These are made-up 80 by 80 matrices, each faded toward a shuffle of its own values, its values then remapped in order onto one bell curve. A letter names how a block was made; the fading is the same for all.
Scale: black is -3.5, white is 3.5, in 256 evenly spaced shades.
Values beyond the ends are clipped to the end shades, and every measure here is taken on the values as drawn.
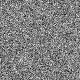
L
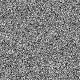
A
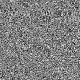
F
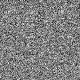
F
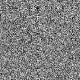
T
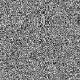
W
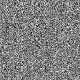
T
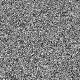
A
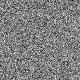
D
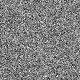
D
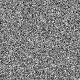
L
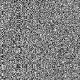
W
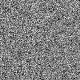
A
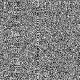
W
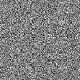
T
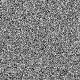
A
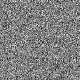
F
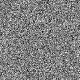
F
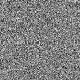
F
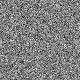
L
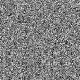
F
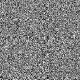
T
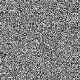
T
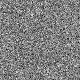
L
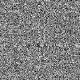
T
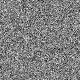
L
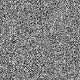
T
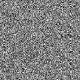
W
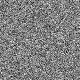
L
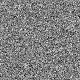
A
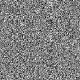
W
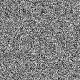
F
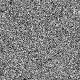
L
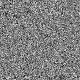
A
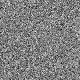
L
